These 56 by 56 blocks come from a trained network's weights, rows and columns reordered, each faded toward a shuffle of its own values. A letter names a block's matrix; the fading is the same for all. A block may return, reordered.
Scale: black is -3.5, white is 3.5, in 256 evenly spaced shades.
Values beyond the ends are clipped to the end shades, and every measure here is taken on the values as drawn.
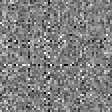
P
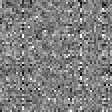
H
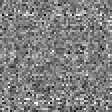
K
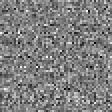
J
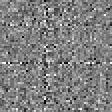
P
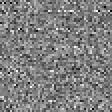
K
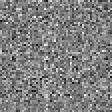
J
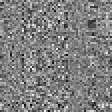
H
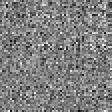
J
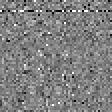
P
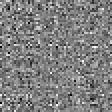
H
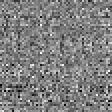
J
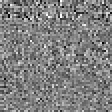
J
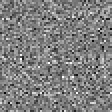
K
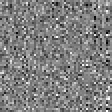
H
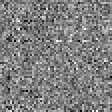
J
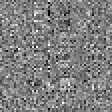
H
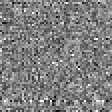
K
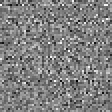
J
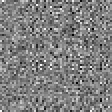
H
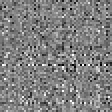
P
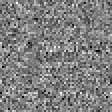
K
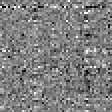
P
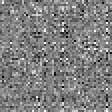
H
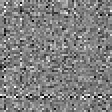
P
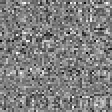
J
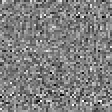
J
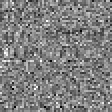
K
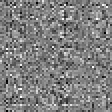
H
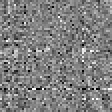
P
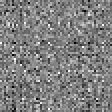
H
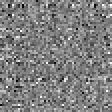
J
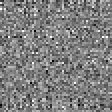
K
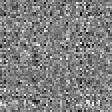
H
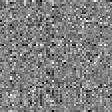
P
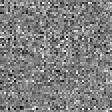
J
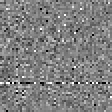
P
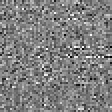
K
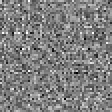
K
